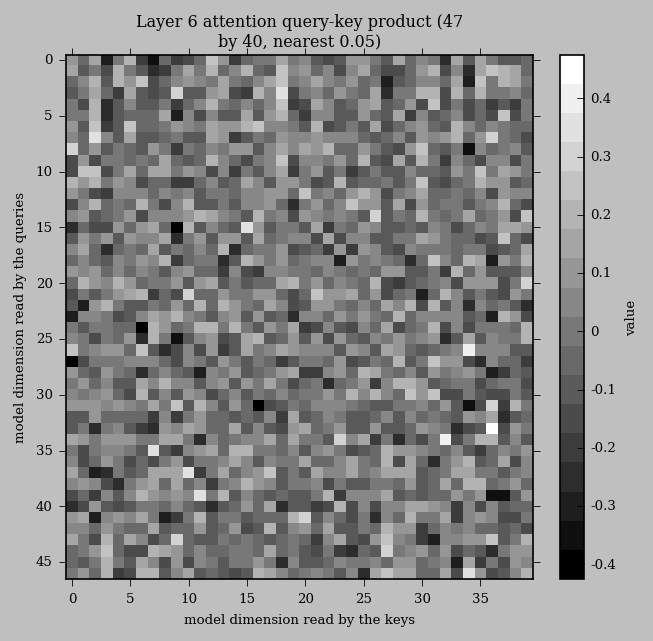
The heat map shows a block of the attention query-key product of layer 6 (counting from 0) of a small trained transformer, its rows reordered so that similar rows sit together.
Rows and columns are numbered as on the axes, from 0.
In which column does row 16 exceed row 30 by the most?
37
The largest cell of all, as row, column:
33, 36
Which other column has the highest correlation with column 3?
27
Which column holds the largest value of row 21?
10
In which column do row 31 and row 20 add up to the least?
16
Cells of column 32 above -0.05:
25
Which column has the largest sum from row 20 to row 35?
31
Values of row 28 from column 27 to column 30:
0 -0.05 0.05 -0.1
